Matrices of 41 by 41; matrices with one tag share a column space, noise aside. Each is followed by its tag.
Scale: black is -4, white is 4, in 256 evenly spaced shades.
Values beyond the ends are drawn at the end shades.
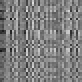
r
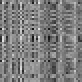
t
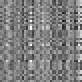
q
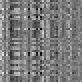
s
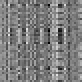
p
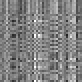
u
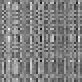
t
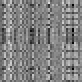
p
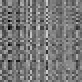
q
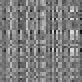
r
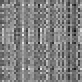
p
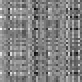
s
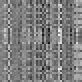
p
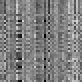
u
